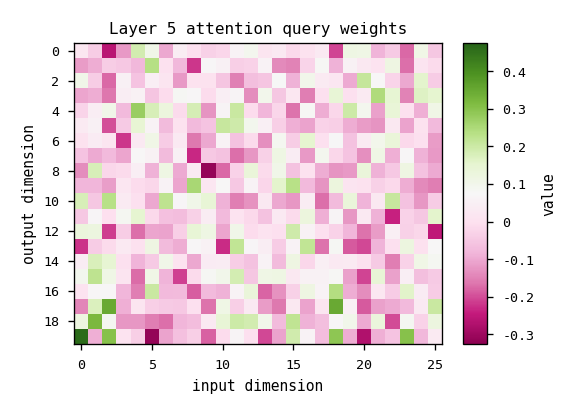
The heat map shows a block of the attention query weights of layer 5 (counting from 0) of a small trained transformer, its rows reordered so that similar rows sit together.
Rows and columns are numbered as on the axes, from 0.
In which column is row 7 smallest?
8
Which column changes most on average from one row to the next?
2
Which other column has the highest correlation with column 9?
13
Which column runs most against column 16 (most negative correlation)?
10
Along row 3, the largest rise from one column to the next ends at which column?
24
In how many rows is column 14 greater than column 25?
9
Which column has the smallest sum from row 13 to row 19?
20
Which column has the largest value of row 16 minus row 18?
5
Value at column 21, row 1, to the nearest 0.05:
0
